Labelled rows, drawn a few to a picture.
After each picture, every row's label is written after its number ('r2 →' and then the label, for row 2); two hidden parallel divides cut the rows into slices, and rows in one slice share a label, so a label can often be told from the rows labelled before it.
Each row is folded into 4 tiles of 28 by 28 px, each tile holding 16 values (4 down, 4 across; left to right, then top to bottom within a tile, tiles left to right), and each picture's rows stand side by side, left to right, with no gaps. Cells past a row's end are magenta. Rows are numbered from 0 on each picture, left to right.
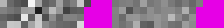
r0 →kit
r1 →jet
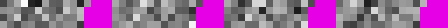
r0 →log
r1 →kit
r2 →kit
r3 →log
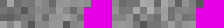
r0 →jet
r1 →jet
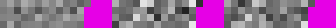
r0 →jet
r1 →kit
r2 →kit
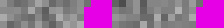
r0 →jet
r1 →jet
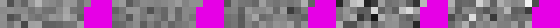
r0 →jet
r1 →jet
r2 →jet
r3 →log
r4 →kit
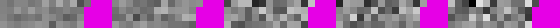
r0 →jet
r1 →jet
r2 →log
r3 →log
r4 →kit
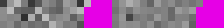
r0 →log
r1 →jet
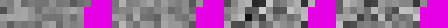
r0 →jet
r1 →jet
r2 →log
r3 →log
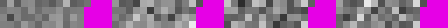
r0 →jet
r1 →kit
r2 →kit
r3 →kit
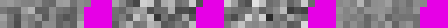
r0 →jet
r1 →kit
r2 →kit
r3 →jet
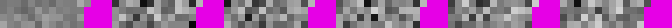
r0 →jet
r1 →log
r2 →log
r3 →log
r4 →log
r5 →kit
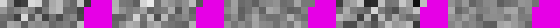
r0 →kit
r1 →kit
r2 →jet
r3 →log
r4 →jet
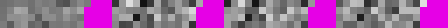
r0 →jet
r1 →log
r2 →log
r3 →log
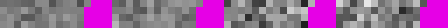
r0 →jet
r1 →jet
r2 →log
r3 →kit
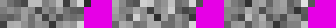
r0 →kit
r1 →kit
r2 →kit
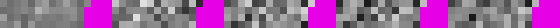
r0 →jet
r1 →kit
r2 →log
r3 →log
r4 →log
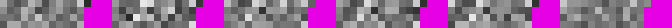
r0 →kit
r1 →kit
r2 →kit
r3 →kit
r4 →kit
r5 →jet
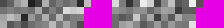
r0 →log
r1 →kit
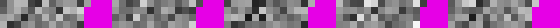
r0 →log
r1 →kit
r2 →log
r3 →kit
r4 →log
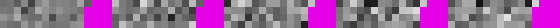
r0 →jet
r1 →kit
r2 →log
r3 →log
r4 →log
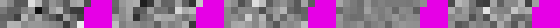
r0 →kit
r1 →log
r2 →kit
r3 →jet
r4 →log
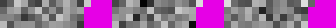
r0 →log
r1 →log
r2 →kit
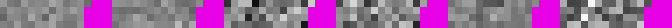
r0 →jet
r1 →jet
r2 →log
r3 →log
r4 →jet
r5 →kit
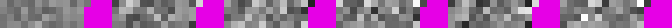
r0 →jet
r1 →log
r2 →kit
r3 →kit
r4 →log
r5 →kit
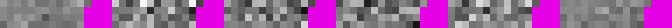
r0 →jet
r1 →kit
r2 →kit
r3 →log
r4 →kit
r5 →jet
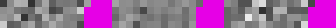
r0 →log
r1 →jet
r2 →kit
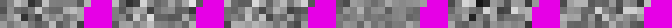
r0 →log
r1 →kit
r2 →kit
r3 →jet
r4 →log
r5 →log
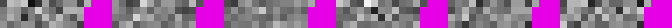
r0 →log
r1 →kit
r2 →jet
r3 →kit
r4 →log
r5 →log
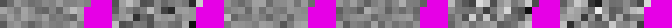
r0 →jet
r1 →log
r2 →jet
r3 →jet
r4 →kit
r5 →log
